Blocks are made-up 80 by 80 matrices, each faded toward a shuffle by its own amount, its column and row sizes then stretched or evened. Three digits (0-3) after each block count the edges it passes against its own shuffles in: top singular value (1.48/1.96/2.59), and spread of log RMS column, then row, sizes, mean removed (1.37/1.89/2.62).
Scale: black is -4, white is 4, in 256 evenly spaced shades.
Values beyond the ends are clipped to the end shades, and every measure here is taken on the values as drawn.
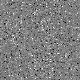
0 1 1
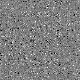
0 1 2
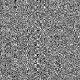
2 2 1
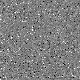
0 0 1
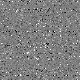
0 1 2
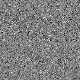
0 0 2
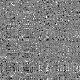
2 1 1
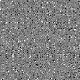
2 1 1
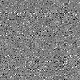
2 0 2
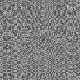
3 1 1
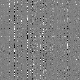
2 3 1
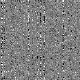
1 3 0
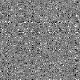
2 1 2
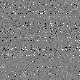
0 1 3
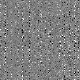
0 3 1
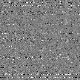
0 0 3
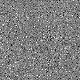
1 0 1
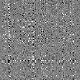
2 3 2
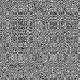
3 0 1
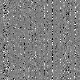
1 3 0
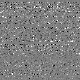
0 0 3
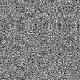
2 0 0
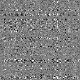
1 2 3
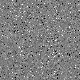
0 1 1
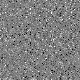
1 1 0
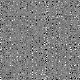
0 3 2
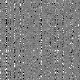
2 3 0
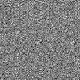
2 0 0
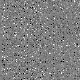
0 2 1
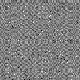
3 0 0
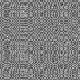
3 0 2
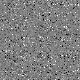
0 1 2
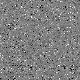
0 0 1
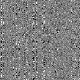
2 3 0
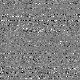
1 0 3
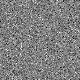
0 1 0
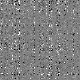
1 3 2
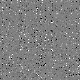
0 2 1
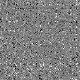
1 2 2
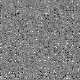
0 2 2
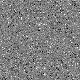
1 0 0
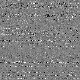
0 0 3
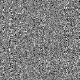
1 3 0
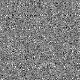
1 1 2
